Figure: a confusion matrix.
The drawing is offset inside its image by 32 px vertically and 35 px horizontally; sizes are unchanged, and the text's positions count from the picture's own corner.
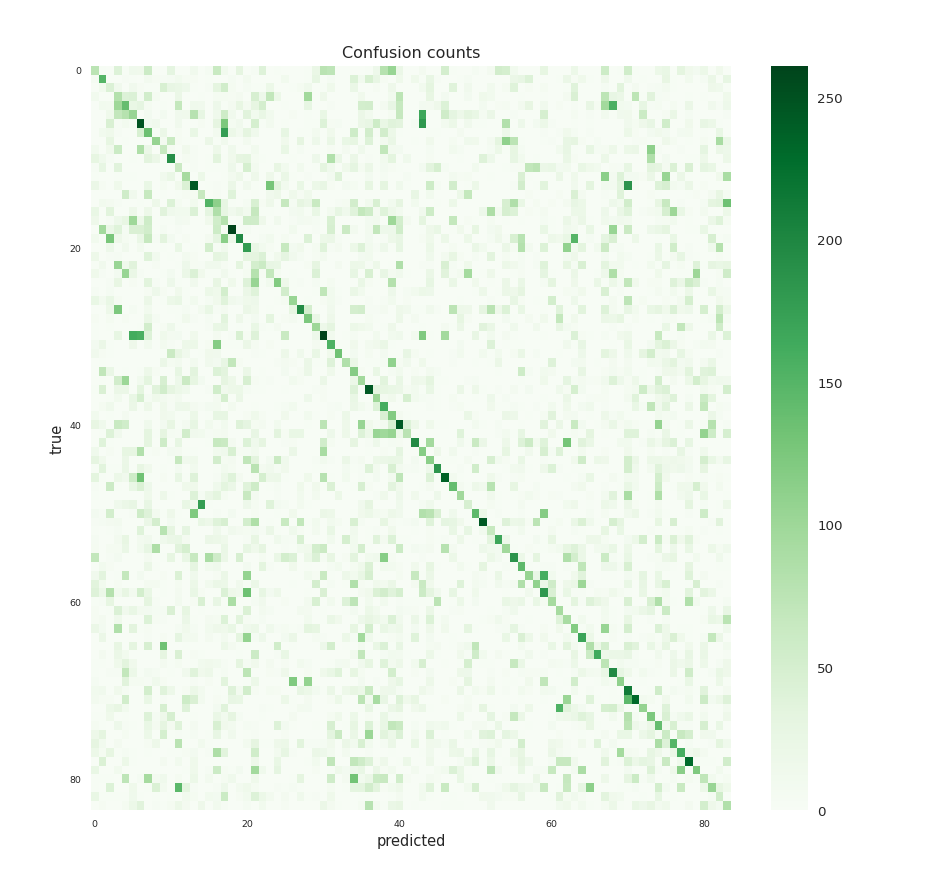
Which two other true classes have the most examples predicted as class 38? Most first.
55, 41
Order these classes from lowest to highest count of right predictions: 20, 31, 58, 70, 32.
58, 32, 31, 20, 70
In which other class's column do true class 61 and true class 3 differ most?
28
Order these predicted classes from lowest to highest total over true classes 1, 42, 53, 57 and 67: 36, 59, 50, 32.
32, 50, 36, 59
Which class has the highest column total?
70
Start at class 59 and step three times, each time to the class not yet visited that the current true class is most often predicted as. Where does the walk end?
83
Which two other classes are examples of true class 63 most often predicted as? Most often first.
67, 3
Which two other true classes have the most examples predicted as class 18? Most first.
60, 33
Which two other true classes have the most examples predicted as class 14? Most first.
49, 60
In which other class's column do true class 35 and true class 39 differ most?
4
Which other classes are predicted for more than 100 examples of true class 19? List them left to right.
2, 17, 63
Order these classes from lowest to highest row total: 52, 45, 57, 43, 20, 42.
52, 43, 45, 57, 20, 42
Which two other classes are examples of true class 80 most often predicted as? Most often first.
34, 7
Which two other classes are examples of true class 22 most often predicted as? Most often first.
3, 40
